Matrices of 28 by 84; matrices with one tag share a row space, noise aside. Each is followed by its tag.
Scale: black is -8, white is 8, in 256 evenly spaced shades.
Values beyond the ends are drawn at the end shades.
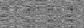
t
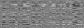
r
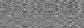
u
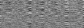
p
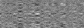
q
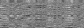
t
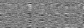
p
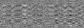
u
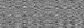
u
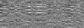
t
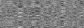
q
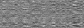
r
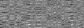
t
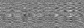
u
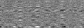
q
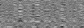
q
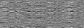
t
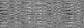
t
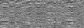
t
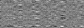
q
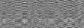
u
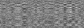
u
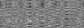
p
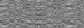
t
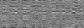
r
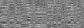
t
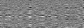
p
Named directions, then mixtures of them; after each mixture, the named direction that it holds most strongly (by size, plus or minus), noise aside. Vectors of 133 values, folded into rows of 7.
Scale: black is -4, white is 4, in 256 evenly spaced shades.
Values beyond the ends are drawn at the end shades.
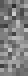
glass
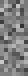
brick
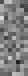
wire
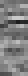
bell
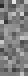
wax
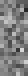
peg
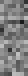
wire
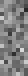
peg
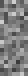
wax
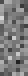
wire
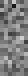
wax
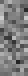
wire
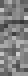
wire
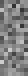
brick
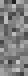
wax
